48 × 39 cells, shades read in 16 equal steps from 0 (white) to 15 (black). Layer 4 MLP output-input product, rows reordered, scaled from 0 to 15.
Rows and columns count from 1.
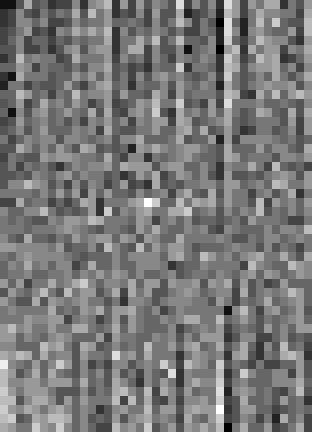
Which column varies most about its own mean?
28
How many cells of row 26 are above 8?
13
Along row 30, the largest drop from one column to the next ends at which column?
32
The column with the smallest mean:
29
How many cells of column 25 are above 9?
7
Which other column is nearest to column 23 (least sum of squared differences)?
14
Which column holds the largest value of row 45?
39
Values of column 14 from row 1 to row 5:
4 6 6 4 5
